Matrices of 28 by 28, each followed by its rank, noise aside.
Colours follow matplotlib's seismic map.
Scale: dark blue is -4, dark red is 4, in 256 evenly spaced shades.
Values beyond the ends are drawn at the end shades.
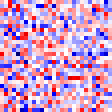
eight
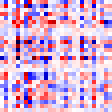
three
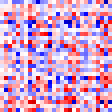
four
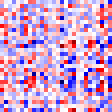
four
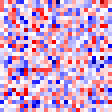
six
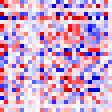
four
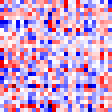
four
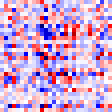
four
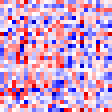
six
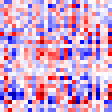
three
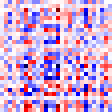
three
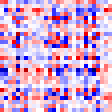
three
